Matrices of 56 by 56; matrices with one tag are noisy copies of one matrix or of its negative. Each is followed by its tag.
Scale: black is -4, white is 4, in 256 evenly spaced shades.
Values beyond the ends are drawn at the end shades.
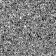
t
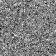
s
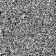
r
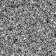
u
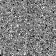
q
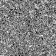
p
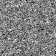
u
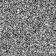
s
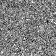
u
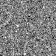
q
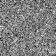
s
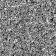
u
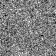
p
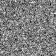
u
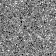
t
